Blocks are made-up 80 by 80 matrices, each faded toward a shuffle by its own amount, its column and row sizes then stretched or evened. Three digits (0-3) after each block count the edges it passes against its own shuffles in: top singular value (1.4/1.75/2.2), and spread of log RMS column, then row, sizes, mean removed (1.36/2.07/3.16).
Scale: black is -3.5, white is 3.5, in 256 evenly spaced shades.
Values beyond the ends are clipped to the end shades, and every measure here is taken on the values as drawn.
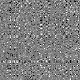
3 2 1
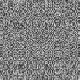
3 1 0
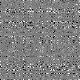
2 2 3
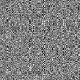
3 2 0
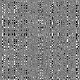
3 3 2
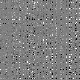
2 3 2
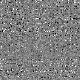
0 1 2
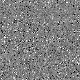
0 1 1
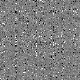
1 2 1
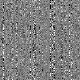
2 3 0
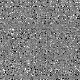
0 1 2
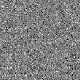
2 1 0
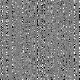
2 3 0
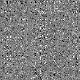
1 2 1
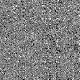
2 1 0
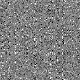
2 2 0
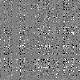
1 3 2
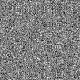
2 0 0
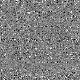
0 1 2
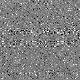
2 0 2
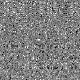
2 0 1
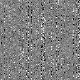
0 3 0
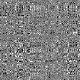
3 2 2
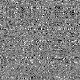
2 0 2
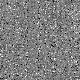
0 1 0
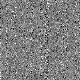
0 2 0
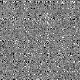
2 2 2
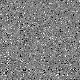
0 1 1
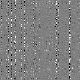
3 3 1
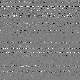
2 0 3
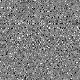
2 0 1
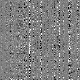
1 3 1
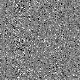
0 2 0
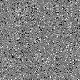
2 0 0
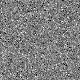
0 1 0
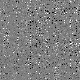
0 2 1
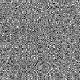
3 1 0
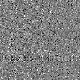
2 1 1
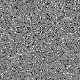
2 0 1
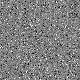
1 0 0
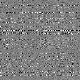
2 1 3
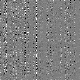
2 3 1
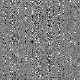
1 3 1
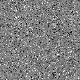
1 1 0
